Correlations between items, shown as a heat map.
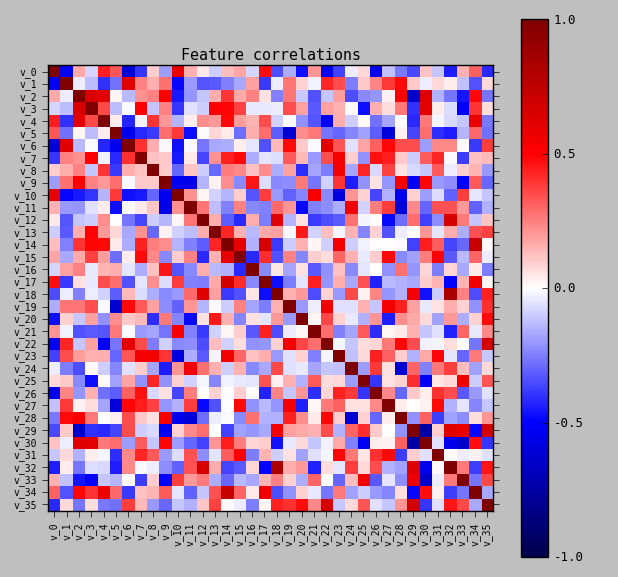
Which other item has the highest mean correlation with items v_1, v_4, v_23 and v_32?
v_8
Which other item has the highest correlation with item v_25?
v_33
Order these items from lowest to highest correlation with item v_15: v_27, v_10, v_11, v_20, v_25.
v_20, v_25, v_10, v_11, v_27
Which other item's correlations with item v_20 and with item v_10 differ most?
v_0
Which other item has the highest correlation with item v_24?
v_11
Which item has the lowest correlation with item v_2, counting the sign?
v_29
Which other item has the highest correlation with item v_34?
v_14
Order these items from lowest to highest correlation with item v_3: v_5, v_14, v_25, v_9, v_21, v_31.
v_25, v_21, v_5, v_31, v_9, v_14
